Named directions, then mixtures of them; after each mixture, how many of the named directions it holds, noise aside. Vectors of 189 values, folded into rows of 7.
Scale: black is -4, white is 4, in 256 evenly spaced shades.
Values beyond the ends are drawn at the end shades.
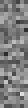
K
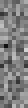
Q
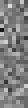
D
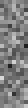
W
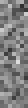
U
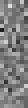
one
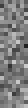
one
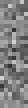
three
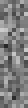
two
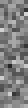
two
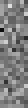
one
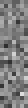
two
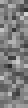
two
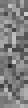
three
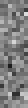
four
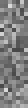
three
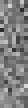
one
